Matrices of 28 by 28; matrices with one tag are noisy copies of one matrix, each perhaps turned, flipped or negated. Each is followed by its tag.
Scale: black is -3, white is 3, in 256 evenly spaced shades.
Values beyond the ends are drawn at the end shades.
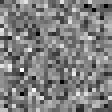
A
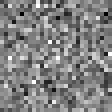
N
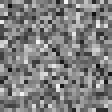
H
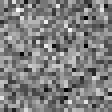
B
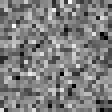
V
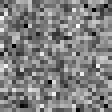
A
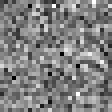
N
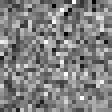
N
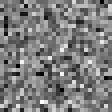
H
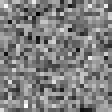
A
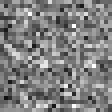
N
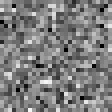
V
